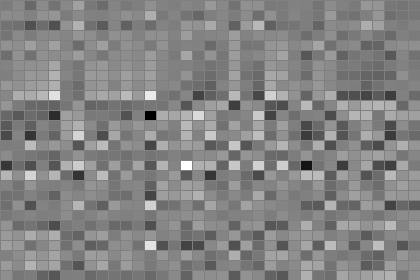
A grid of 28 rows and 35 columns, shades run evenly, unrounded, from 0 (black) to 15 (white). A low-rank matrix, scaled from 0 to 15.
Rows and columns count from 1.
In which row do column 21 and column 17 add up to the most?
12
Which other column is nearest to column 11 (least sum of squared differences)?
4
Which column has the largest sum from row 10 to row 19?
16
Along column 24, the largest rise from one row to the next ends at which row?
17
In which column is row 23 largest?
33
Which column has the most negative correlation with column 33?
10
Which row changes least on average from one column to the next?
22
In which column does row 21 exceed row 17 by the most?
13
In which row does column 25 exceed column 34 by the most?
25
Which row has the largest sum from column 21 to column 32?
11
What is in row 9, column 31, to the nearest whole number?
6
